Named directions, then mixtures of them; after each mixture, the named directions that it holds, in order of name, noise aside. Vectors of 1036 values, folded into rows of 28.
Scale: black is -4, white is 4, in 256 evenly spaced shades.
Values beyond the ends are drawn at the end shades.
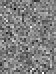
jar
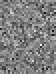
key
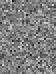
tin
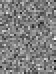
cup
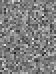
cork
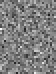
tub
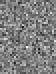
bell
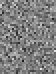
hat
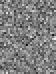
bell, cup, key.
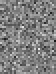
bell.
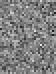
key.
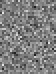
cork, hat, tub.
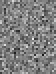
cork.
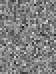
bell, cork.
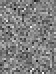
jar.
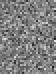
bell, cup, tin.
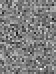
hat, tin.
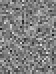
jar, key, tin.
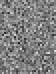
hat, jar, key.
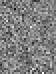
jar.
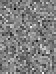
bell, jar.
